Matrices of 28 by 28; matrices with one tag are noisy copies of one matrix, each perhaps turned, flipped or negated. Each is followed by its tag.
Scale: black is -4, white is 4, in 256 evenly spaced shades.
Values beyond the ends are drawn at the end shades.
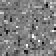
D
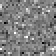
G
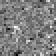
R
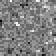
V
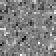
V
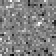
V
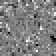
R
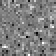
D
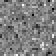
G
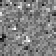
R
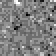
R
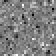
G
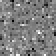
V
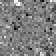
R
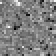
R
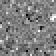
R
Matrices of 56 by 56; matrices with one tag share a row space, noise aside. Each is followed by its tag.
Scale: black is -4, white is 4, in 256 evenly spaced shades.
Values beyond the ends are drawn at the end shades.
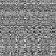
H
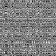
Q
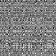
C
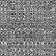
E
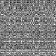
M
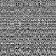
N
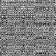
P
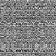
M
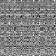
M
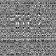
N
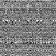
Q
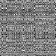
P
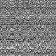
N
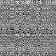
N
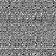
C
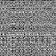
E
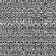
C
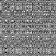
Q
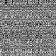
Q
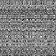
C
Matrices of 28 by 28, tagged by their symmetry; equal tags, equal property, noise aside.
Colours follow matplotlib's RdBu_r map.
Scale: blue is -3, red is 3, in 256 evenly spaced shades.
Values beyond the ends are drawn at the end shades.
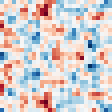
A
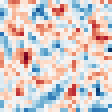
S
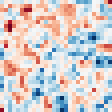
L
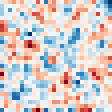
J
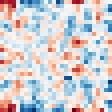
A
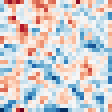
S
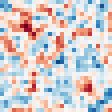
L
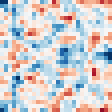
A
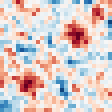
J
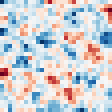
S
